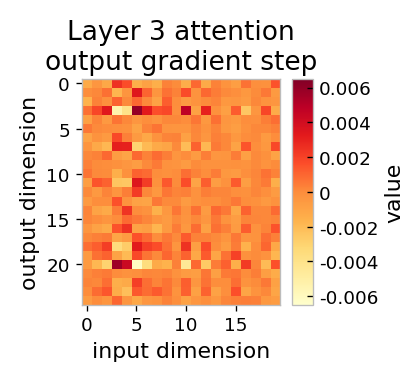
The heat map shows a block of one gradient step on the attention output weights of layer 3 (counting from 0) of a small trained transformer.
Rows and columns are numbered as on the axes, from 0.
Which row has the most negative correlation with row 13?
10
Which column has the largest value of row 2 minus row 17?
3
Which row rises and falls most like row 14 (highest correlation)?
16
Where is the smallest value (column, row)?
5, 20
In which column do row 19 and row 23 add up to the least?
4
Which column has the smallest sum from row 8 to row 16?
7
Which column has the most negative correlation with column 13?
15
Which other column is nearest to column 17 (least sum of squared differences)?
9
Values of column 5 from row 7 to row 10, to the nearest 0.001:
-0.003 0.001 -0.001 0.001
